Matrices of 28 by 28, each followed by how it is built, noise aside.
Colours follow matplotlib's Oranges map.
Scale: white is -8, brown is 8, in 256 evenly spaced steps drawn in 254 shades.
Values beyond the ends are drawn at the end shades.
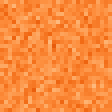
noise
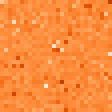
sparse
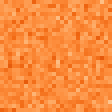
noise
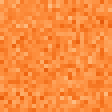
noise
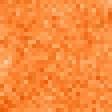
smooth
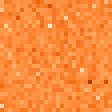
sparse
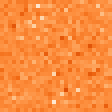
sparse
